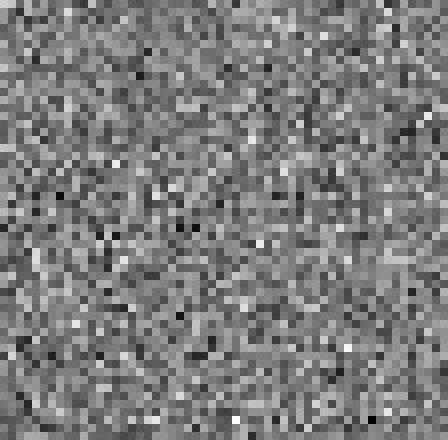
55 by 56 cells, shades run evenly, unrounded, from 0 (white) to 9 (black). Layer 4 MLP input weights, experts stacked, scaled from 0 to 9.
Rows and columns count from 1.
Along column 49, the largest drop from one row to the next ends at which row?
2
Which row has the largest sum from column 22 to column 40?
15
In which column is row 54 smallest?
39
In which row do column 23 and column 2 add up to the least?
45
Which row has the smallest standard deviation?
55
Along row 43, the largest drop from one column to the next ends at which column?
5
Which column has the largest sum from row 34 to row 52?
52
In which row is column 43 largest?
47
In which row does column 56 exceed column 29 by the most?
20
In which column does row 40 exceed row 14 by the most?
23
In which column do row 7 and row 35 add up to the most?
19
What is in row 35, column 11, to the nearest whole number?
6
